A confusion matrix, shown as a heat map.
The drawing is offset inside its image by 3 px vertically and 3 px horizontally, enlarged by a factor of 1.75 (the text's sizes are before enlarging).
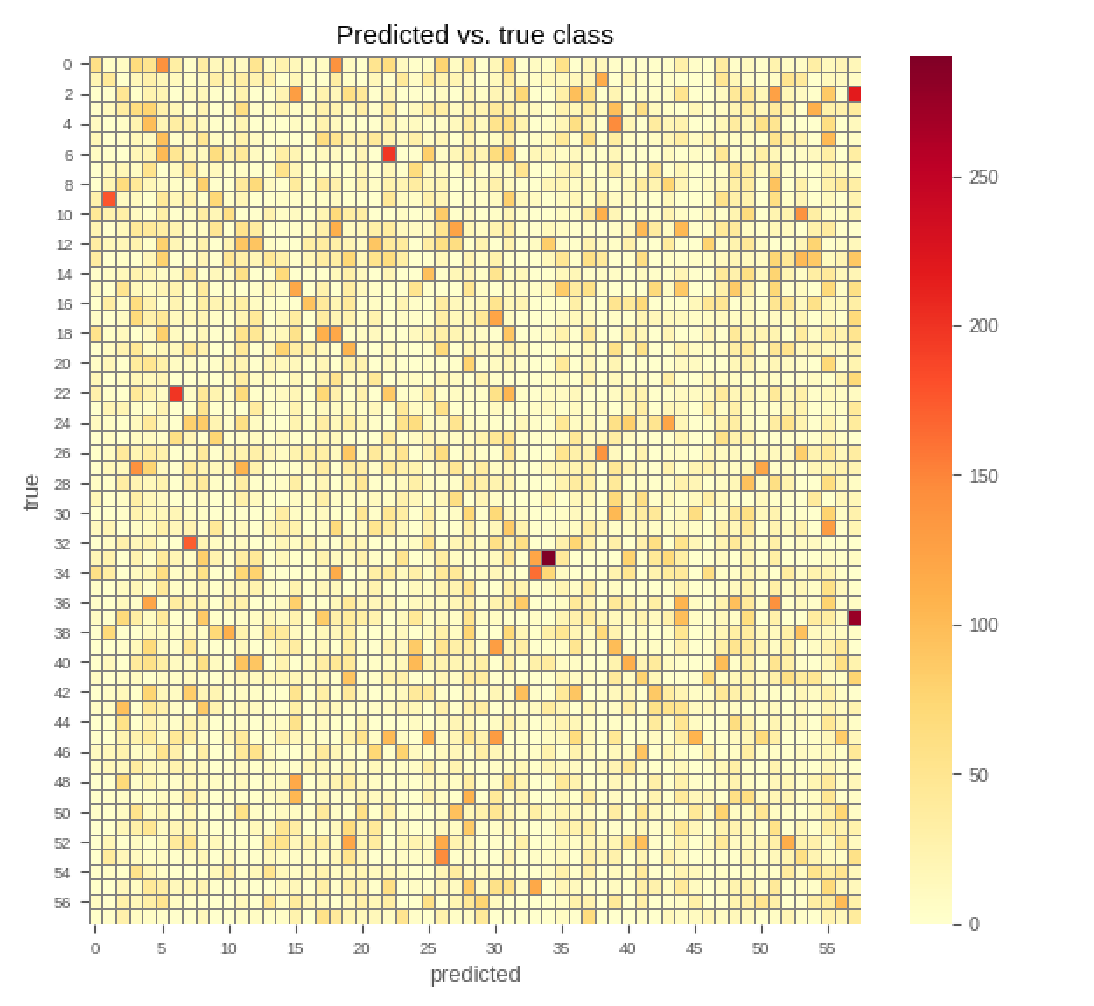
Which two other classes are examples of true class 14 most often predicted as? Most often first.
25, 51
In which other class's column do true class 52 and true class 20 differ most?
26
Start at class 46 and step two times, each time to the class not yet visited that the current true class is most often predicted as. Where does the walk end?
19
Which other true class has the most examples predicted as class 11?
27
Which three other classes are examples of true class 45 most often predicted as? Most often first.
30, 25, 22
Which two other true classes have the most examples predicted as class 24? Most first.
40, 39
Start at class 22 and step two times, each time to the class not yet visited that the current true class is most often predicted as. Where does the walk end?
5
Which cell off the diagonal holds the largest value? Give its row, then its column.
33, 34
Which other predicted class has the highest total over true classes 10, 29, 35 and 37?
57
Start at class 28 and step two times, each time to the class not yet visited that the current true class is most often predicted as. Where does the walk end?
15
